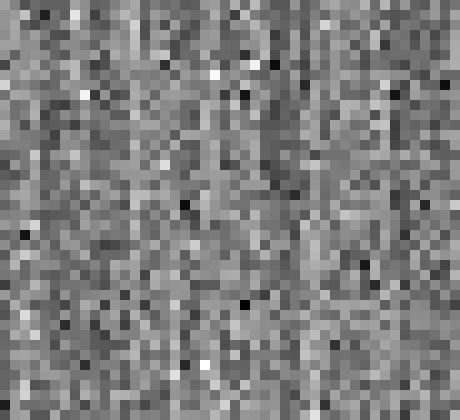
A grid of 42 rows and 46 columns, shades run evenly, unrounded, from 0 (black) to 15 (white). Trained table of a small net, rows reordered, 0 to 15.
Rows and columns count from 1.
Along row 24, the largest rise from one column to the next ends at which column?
4
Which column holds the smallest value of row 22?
20
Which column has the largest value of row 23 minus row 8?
31
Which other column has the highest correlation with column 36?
23
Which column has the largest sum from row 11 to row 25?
14
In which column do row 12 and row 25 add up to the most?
26
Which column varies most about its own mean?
25
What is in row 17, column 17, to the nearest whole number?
13
